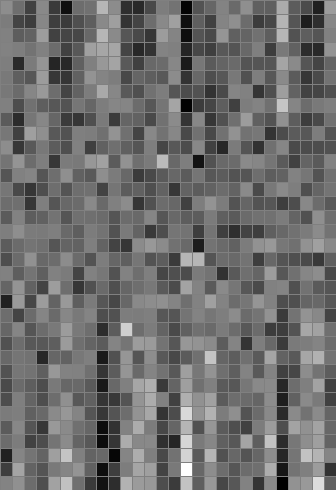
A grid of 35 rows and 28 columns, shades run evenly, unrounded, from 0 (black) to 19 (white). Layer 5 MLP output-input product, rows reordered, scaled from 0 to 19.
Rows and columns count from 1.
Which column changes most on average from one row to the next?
22
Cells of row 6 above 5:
24
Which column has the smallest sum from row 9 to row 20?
19
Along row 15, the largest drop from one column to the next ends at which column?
12
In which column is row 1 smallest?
16
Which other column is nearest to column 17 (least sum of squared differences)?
20
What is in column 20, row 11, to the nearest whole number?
9
